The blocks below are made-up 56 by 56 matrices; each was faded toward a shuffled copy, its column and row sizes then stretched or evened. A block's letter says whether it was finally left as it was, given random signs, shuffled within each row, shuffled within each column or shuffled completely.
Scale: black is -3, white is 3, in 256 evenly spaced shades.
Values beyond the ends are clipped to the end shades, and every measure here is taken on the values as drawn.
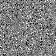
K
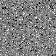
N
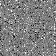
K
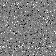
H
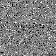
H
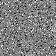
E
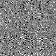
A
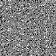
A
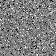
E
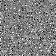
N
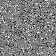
E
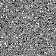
H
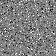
E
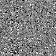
N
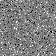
E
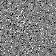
K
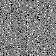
K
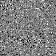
H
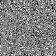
N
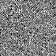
K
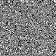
A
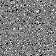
N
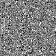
K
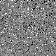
H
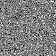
H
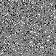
H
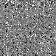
N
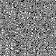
A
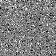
H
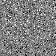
K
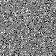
H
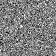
E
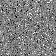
E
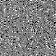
A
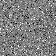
E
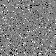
H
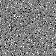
K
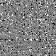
N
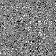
A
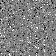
K
